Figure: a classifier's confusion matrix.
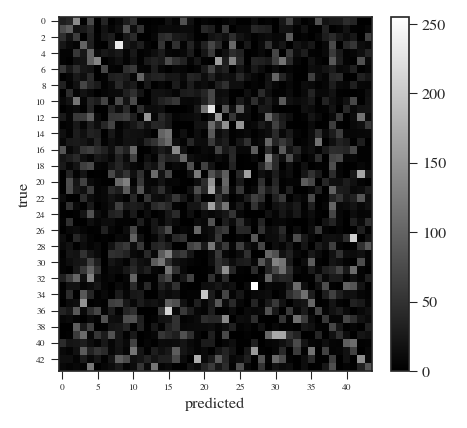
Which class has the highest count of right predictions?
21
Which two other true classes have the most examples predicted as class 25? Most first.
13, 11
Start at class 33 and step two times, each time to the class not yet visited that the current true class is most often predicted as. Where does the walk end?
41
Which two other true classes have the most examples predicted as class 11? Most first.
7, 21
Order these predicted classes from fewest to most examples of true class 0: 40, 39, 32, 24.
24, 39, 40, 32
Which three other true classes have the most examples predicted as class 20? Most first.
34, 11, 18
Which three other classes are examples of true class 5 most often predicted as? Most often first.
22, 24, 31
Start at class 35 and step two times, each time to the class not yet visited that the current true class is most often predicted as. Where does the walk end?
8
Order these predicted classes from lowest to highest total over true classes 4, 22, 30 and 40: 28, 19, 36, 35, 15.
36, 19, 15, 28, 35
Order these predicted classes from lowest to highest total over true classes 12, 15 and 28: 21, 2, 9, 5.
5, 2, 9, 21
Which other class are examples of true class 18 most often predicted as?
29
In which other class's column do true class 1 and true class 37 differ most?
33
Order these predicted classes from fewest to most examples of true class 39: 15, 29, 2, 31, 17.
15, 2, 17, 29, 31
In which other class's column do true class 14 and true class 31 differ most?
23
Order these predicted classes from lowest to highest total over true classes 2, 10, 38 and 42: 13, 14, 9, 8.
13, 14, 9, 8
